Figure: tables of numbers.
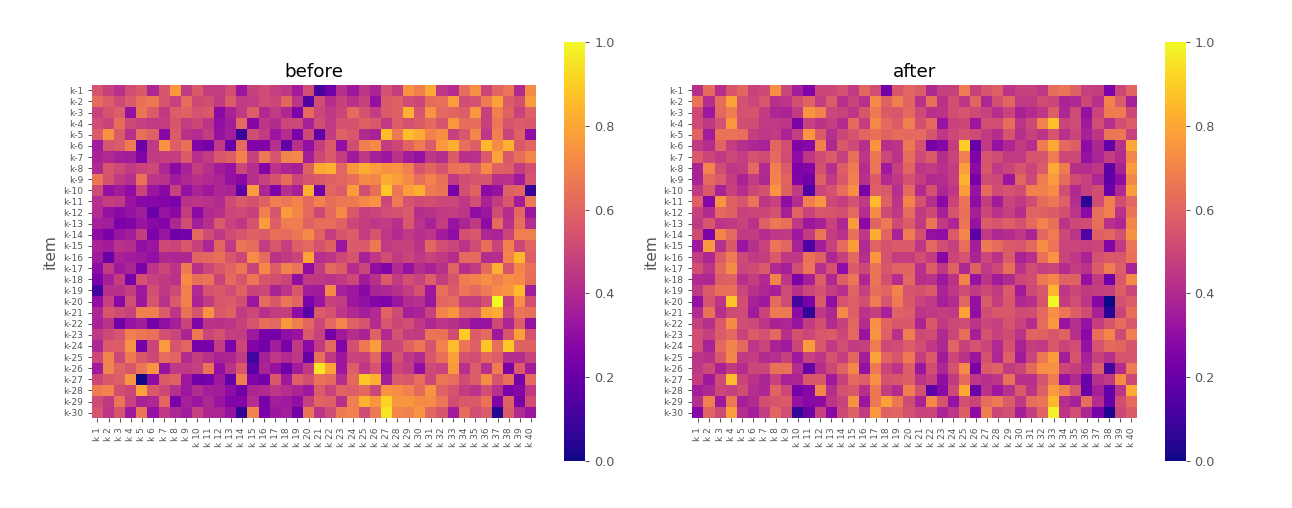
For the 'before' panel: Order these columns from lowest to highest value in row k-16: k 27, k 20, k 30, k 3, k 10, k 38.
k 3, k 30, k 27, k 10, k 38, k 20
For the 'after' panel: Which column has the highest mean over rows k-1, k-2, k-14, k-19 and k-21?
k 33
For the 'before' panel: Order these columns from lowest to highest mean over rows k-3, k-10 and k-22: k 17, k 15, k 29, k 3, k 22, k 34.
k 3, k 17, k 34, k 22, k 15, k 29
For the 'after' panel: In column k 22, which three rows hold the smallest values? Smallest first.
k-28, k-6, k-14
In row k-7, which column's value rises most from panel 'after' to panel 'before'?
k 37
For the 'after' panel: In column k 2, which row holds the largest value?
k-15
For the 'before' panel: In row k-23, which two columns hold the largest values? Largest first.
k 34, k 39
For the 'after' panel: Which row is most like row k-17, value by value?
k-2
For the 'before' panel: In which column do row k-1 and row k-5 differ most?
k 40
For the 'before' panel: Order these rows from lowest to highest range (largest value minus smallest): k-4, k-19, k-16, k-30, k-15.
k-15, k-4, k-16, k-19, k-30
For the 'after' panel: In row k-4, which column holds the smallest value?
k 10
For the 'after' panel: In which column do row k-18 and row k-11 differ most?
k 38
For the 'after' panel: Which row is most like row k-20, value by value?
k-30
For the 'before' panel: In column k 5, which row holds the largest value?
k-28
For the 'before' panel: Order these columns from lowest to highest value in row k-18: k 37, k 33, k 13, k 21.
k 21, k 33, k 13, k 37
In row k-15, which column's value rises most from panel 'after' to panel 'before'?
k 38
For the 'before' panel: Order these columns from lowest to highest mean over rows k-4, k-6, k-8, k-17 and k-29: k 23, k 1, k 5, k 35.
k 5, k 1, k 23, k 35
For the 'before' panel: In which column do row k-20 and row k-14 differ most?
k 37
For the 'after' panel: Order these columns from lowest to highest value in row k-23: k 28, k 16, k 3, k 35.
k 16, k 35, k 28, k 3
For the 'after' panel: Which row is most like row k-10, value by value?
k-26
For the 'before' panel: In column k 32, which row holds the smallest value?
k-14
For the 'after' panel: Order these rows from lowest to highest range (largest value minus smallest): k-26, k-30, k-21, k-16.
k-16, k-26, k-21, k-30
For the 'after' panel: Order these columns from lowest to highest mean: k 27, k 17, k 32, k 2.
k 2, k 27, k 32, k 17
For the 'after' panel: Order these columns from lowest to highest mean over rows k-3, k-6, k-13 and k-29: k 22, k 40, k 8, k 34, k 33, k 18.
k 34, k 22, k 8, k 18, k 40, k 33
